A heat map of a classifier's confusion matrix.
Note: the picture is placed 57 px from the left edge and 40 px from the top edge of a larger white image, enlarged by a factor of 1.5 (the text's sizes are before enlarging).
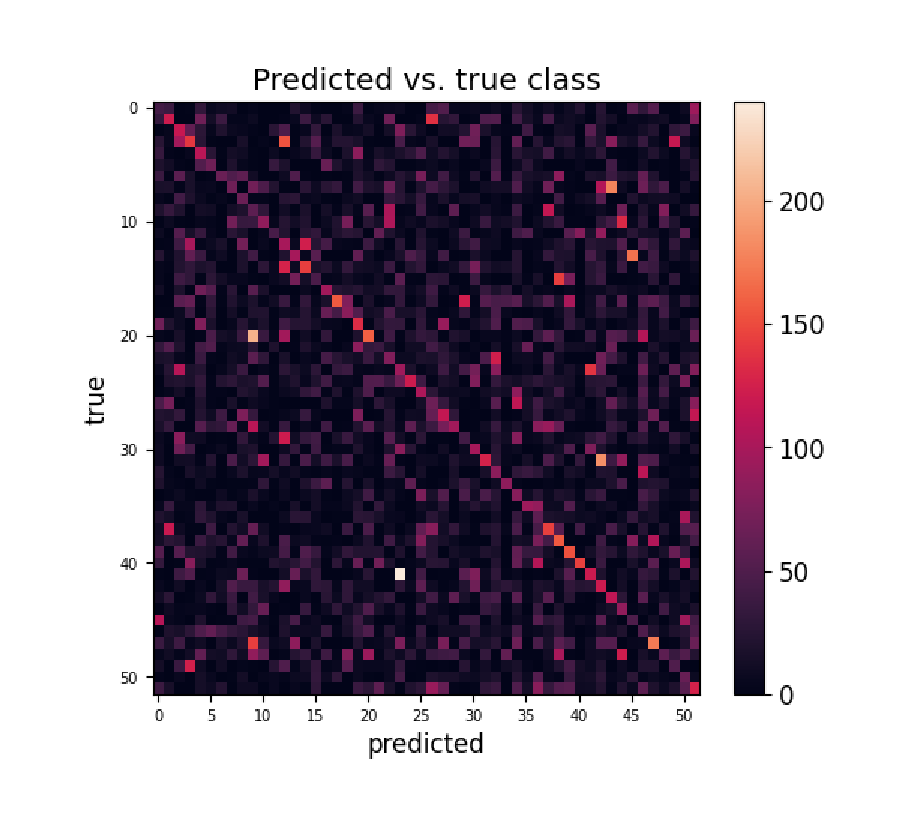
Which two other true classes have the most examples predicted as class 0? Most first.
45, 19
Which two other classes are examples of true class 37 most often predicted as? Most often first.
1, 26
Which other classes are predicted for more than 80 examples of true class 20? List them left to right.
9, 12, 46
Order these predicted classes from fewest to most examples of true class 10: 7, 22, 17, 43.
17, 43, 7, 22
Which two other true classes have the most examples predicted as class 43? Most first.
7, 3
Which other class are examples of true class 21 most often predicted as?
19
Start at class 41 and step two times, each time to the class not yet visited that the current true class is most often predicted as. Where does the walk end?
2
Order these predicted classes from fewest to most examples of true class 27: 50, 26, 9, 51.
50, 9, 26, 51
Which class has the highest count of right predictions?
47
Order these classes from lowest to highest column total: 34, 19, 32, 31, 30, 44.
31, 30, 44, 19, 32, 34
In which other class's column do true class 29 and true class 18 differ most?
12
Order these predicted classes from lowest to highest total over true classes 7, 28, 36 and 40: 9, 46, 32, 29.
29, 32, 46, 9
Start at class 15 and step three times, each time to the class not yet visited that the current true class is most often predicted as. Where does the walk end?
9
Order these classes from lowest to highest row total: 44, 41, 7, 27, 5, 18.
5, 44, 18, 27, 41, 7
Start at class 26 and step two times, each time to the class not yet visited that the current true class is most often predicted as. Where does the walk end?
25
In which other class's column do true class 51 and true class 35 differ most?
26
